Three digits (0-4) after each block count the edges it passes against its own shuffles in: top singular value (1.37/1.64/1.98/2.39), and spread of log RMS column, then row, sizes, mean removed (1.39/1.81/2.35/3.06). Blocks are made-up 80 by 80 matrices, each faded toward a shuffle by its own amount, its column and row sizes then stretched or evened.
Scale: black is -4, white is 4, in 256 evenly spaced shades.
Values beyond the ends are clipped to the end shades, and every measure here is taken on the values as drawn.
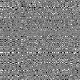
4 1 4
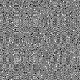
4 0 0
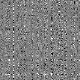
2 4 2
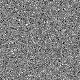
0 0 0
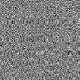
4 2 1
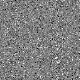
0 2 1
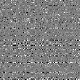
4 1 4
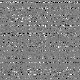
2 1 4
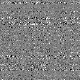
0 2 4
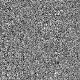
1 2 0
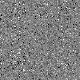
1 2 1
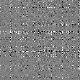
2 3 4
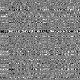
4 0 4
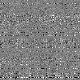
3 1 4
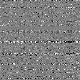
3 0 4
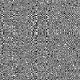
4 3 1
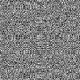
4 1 0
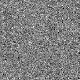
2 1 0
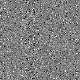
0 3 1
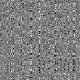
4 3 0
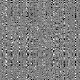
4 4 1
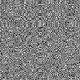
4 1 0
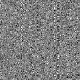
3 2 0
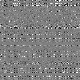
4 1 4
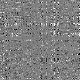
3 3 3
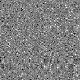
3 1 0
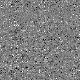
0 2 2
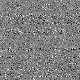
1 0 3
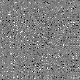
2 2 3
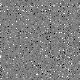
2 2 2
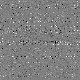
0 1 3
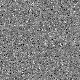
1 0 1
